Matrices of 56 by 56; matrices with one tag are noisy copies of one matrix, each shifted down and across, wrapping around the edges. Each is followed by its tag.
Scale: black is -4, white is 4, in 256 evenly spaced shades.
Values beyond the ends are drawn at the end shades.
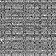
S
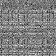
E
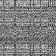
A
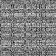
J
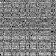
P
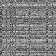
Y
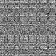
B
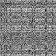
J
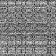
P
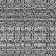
P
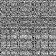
P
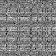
J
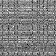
E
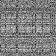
A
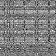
J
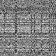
A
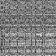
P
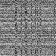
Y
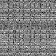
E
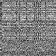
A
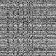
Y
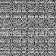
S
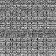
E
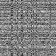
Y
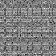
B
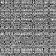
S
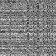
Y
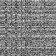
Y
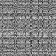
S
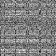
J
